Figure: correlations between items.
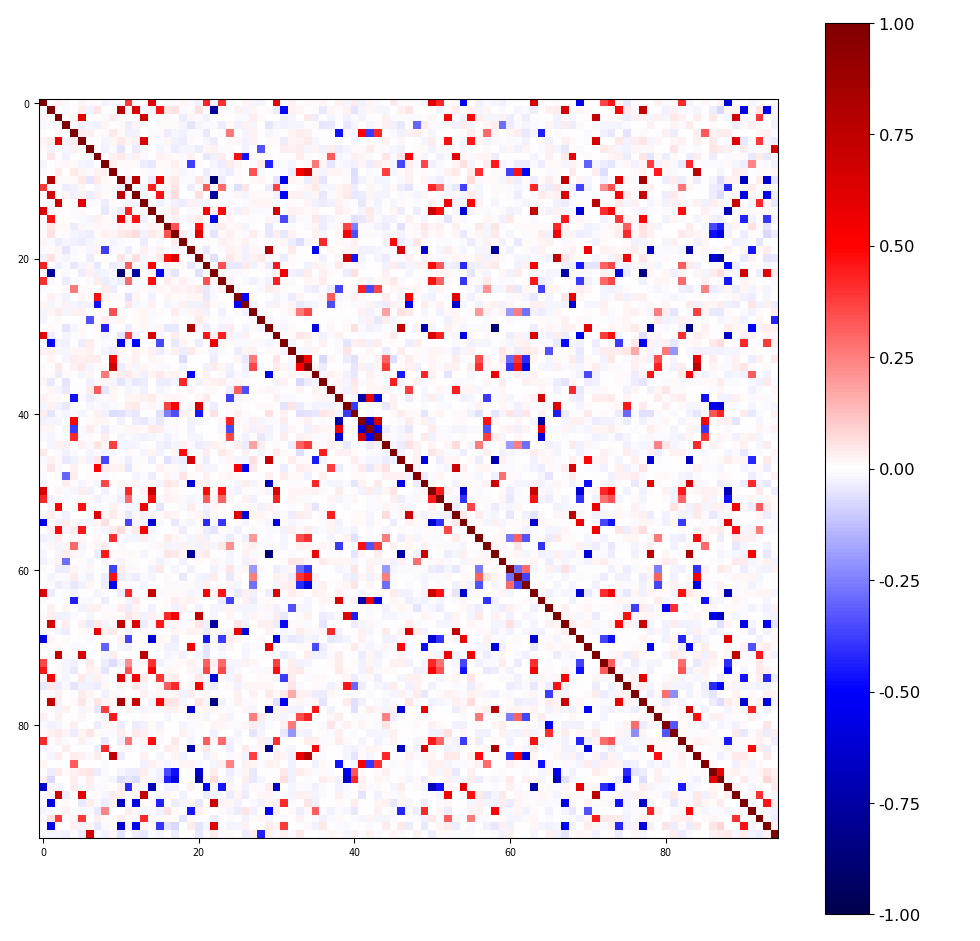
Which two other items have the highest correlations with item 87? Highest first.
86, 40
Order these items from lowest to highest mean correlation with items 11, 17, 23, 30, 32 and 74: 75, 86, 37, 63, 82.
86, 37, 75, 82, 63
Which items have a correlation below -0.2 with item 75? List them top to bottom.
40, 86, 87
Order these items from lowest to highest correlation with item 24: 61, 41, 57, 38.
38, 61, 57, 41
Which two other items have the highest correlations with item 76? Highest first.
80, 32
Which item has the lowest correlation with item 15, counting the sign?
22
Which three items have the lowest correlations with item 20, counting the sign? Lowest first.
87, 86, 40
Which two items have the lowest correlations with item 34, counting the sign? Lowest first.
62, 60
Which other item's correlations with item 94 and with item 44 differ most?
6
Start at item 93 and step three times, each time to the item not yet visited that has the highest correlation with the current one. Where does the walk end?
31
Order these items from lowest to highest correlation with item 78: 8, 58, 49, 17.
17, 8, 49, 58
